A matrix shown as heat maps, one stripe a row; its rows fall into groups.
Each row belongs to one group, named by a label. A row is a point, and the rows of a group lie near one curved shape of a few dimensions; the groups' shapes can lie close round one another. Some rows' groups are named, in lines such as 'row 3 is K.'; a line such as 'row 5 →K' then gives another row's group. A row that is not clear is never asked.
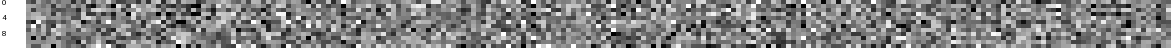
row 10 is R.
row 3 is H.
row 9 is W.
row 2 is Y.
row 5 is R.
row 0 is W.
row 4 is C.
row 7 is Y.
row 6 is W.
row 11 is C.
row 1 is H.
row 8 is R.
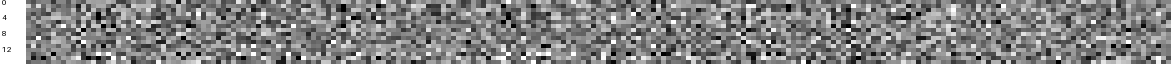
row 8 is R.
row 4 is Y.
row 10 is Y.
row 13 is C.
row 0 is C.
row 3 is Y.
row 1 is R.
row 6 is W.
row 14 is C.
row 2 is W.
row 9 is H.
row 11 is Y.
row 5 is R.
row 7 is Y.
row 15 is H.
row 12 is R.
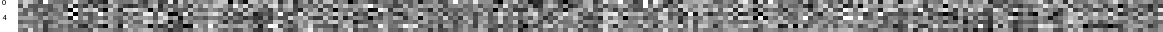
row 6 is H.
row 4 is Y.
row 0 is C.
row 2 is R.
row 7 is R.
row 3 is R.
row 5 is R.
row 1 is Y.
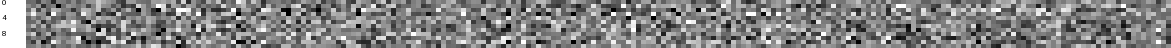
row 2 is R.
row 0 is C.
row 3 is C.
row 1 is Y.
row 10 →C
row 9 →R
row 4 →C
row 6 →Y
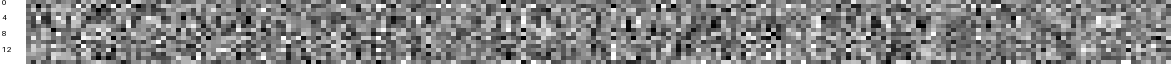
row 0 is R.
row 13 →Y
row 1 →R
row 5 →H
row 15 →W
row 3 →C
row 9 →C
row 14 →Y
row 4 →H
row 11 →Y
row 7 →C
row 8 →Y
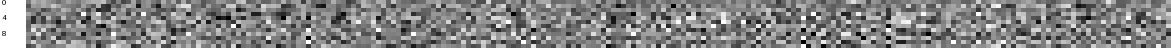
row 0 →C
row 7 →W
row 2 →C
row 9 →W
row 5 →Y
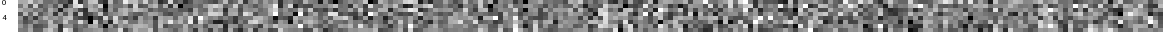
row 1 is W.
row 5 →Y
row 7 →H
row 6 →H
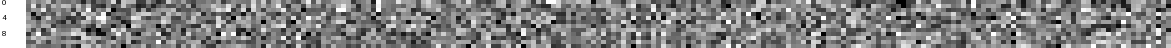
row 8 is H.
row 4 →H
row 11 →W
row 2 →W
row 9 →C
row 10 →H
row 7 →C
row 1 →Y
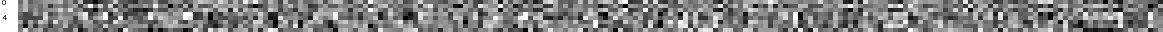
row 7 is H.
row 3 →H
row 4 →H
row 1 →Y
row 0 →Y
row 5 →W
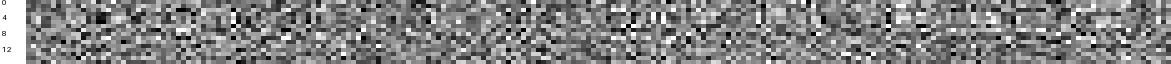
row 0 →H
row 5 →H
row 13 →W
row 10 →W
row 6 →H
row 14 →Y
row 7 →R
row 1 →Y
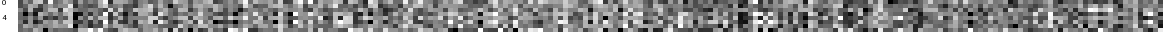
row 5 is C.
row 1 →R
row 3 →C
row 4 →Y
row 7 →C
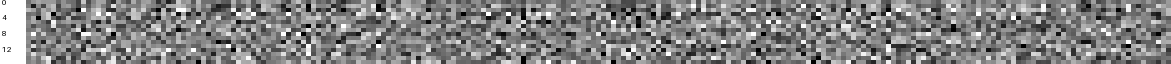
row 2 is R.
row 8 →C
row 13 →W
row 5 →C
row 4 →H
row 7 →R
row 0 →R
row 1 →W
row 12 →H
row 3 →C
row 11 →W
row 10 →W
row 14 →H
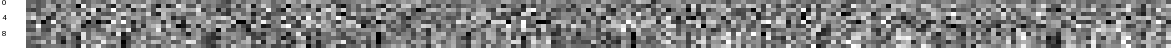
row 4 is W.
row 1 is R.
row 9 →W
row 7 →H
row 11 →W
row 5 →C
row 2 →H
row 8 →Y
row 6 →R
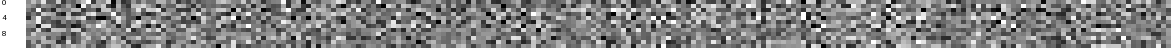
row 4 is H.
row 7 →H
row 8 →C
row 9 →W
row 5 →R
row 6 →H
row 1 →R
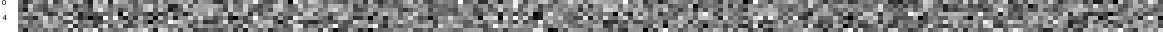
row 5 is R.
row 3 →H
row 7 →Y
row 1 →R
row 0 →Y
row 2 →R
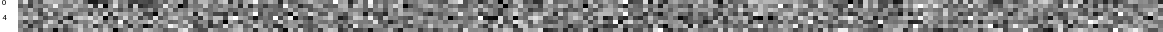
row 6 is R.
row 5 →H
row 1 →W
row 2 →C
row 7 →W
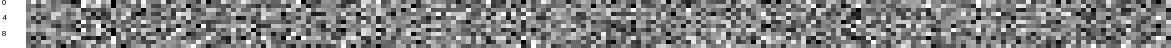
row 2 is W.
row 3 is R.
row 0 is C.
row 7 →R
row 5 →W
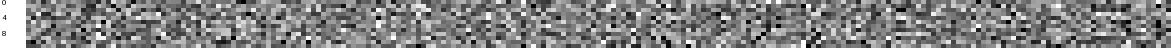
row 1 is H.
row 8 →Y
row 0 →C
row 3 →H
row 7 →W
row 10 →W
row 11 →H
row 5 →Y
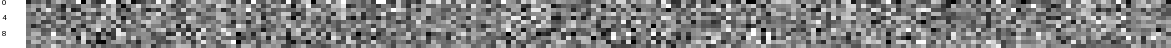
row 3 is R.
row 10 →H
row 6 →C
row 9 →Y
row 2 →H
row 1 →W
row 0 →R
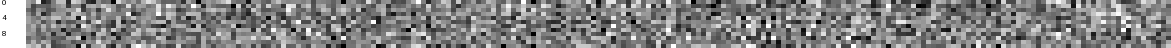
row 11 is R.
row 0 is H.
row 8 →H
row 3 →H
